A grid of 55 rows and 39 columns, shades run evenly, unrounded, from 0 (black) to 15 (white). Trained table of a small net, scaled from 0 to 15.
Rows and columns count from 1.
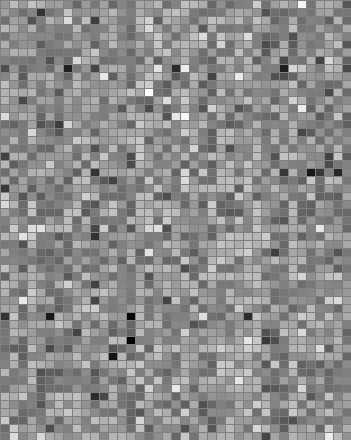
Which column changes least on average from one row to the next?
14
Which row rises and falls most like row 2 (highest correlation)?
53
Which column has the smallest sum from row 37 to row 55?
15
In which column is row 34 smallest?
21
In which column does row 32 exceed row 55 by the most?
17
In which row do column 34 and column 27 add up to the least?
27
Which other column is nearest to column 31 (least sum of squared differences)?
39
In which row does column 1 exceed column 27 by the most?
26
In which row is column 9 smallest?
42
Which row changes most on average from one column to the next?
22
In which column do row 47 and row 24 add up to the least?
7
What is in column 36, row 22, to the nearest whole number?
3
